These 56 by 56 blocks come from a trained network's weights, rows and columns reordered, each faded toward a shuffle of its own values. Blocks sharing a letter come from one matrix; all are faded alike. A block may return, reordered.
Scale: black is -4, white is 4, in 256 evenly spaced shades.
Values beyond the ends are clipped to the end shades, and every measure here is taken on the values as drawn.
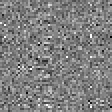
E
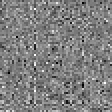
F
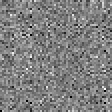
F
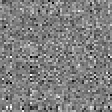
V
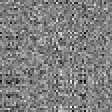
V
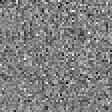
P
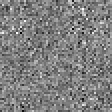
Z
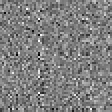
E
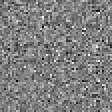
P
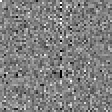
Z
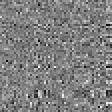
V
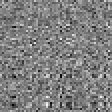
V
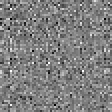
V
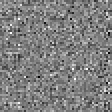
P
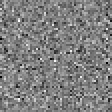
P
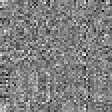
P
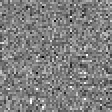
Z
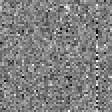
Z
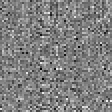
F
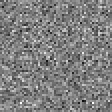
E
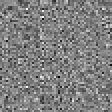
P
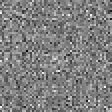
E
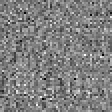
F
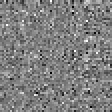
F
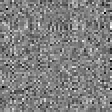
F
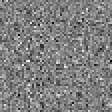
P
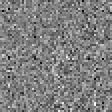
Z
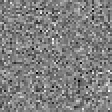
P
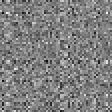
V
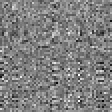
V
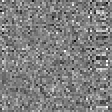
E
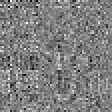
V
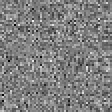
P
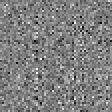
V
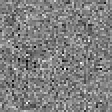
Z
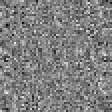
P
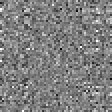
E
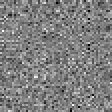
F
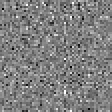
F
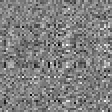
V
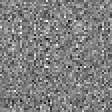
E
